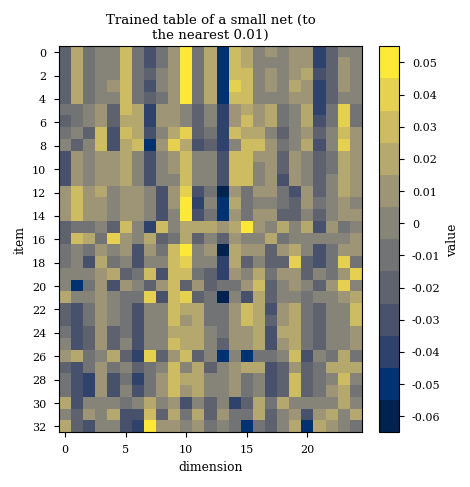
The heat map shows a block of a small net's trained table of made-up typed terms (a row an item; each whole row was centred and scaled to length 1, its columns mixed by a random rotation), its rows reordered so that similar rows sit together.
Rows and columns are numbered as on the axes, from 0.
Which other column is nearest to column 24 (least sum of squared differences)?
16
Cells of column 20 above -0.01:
20
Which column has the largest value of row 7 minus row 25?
6
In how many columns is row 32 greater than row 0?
8
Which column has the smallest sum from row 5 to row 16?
13
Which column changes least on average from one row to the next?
3
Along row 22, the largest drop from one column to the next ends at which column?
17
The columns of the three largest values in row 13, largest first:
10, 1, 14
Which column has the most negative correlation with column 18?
23
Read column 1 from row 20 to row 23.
-0.05 0 -0.03 -0.03
